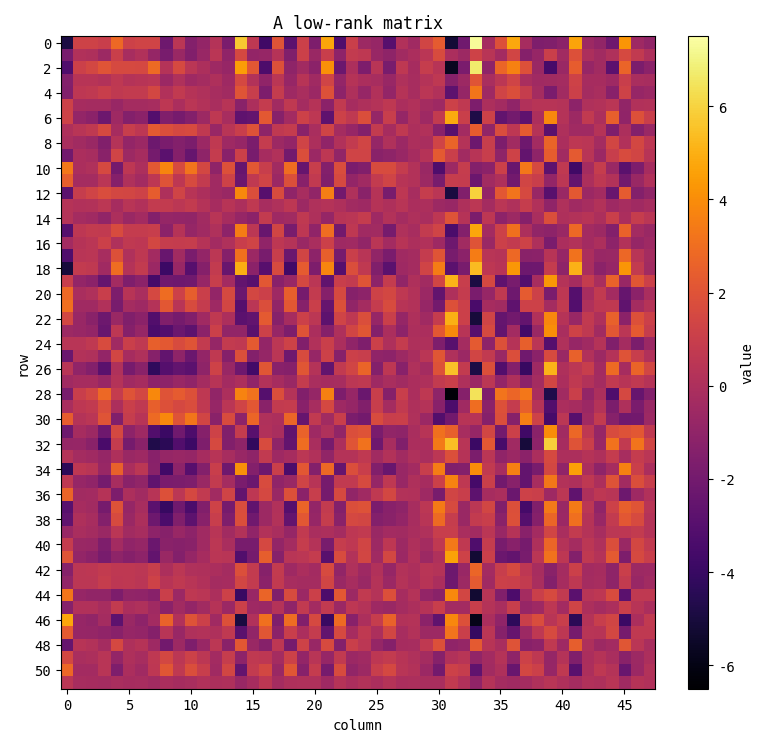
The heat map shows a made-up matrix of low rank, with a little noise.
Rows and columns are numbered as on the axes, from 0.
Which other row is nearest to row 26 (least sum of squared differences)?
19
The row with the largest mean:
28
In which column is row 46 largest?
0
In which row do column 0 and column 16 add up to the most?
46
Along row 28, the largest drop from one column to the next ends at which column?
34
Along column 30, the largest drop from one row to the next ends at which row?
10
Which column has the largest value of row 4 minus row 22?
33
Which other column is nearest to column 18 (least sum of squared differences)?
13
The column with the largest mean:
39
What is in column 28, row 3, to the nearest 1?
0
